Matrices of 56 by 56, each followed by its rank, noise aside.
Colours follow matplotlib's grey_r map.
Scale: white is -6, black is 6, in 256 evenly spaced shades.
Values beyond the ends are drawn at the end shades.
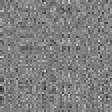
six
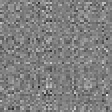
six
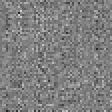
eight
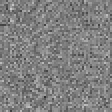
twelve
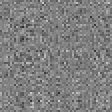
six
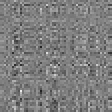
four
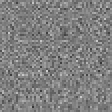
six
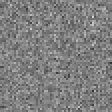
twelve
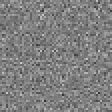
eight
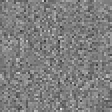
twelve
